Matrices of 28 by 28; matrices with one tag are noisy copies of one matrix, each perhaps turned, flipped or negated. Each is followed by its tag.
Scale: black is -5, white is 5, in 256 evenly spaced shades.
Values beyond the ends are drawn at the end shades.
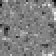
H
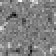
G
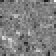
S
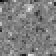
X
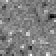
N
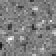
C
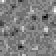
C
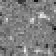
G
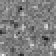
C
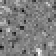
N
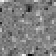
X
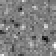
C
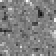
G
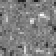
G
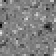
X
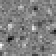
C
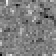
S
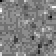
S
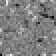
S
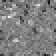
S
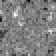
G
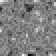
X
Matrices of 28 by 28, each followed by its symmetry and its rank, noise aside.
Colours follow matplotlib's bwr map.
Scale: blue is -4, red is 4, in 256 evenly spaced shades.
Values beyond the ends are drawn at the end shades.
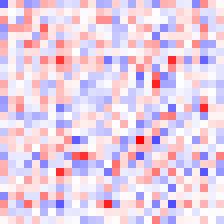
symmetric, rank five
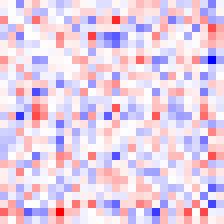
antisymmetric, rank four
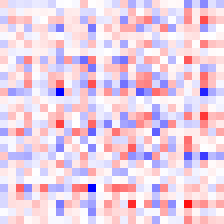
no symmetry, rank three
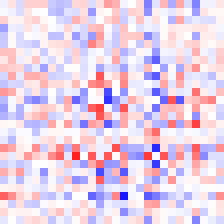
antisymmetric, rank four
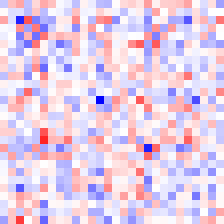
symmetric, rank four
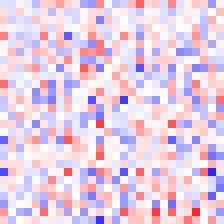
antisymmetric, rank four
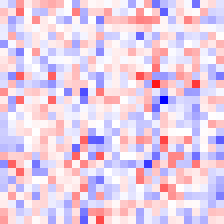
no symmetry, rank five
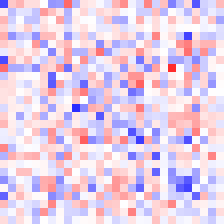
symmetric, rank three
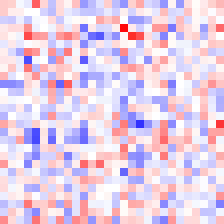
no symmetry, rank five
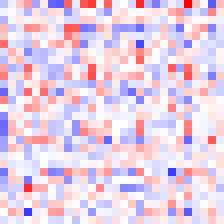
no symmetry, rank four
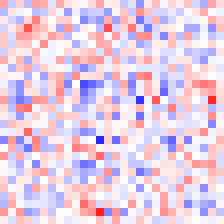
symmetric, rank five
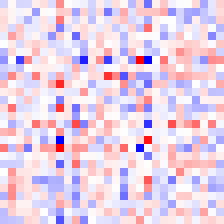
antisymmetric, rank four
